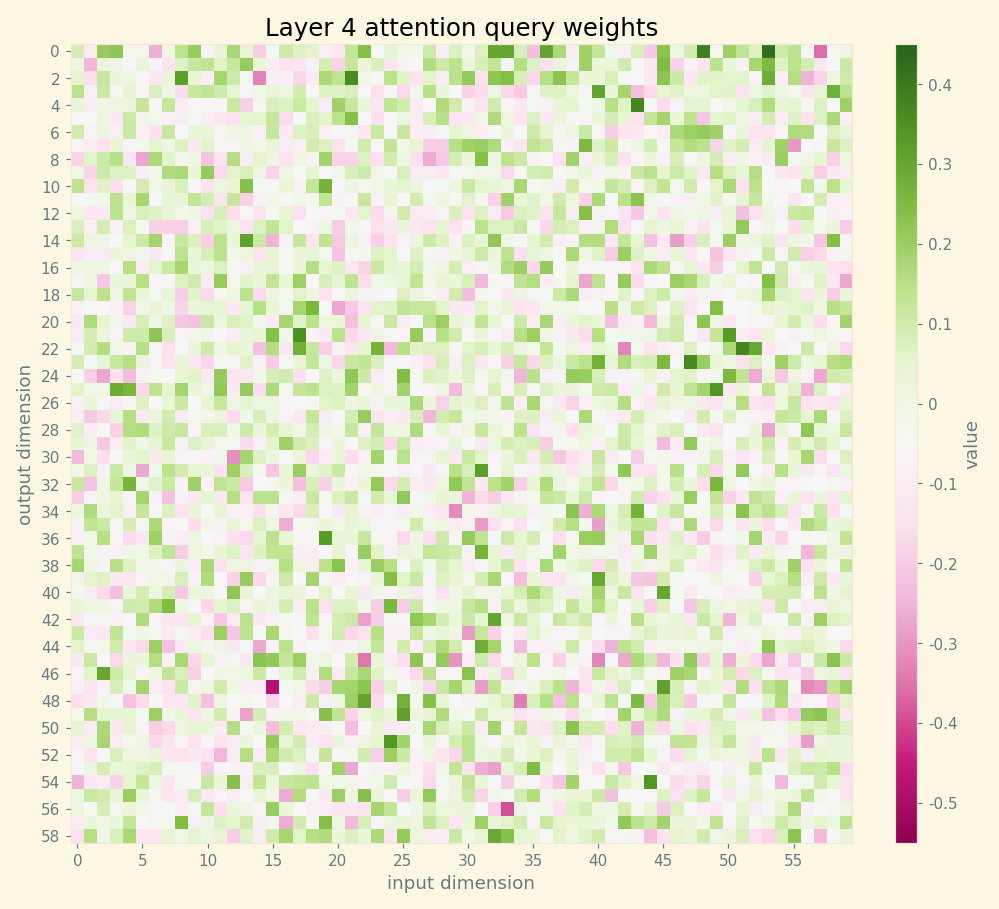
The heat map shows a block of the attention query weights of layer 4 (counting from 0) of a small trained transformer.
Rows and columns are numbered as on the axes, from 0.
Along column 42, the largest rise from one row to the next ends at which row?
23
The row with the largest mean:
0
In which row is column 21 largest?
2
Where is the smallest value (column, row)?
15, 47
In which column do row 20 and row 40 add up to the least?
8
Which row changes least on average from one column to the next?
19
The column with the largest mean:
40
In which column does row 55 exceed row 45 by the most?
22
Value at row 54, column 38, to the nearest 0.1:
0.2
